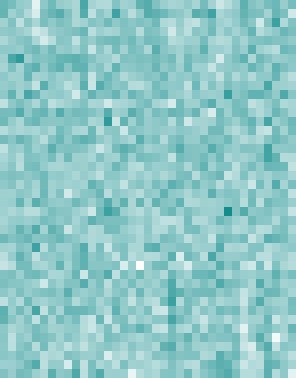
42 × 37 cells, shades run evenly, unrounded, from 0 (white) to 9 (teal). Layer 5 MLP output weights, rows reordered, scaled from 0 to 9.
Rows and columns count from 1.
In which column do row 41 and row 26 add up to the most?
5
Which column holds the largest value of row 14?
14
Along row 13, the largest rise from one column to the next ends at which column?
28
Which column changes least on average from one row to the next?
30
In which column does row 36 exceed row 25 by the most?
22
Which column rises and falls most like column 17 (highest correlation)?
37
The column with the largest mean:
34
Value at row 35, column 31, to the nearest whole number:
3
